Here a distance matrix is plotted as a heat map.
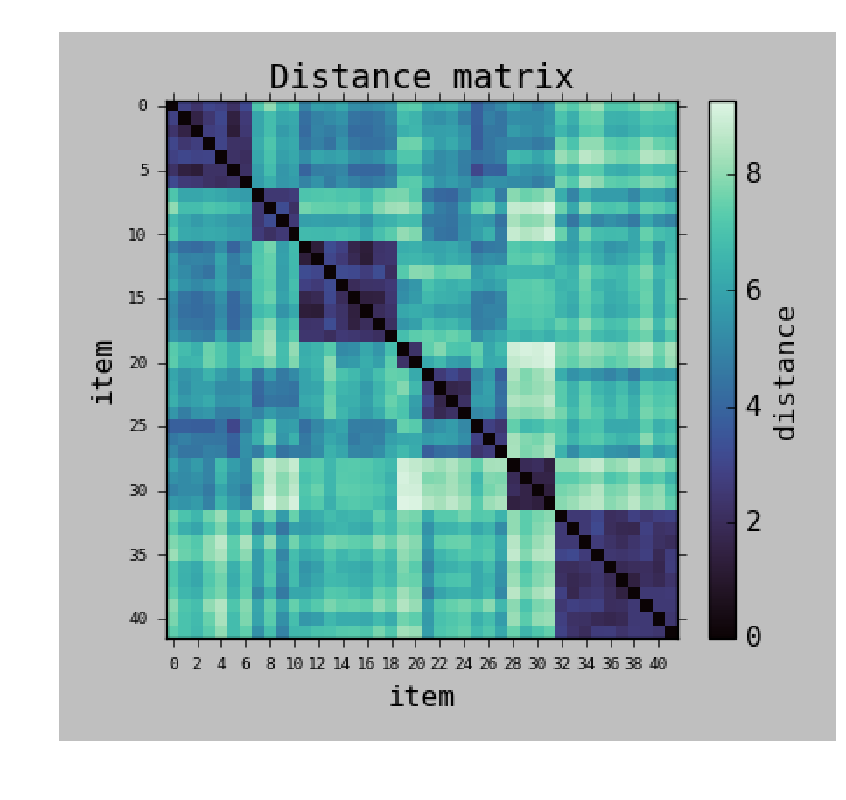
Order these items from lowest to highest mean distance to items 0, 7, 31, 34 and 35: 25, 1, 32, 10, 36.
36, 32, 1, 25, 10
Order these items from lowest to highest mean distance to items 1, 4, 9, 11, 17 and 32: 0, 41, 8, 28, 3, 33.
3, 0, 33, 41, 8, 28
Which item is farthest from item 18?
8
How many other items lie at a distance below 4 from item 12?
7
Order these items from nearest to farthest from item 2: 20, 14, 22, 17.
17, 14, 22, 20
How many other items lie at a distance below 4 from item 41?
9
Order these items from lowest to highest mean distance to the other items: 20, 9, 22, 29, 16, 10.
16, 9, 22, 10, 29, 20
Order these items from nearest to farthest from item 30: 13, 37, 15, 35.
13, 15, 37, 35
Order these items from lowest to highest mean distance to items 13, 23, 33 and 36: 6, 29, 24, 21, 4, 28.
21, 24, 6, 4, 29, 28
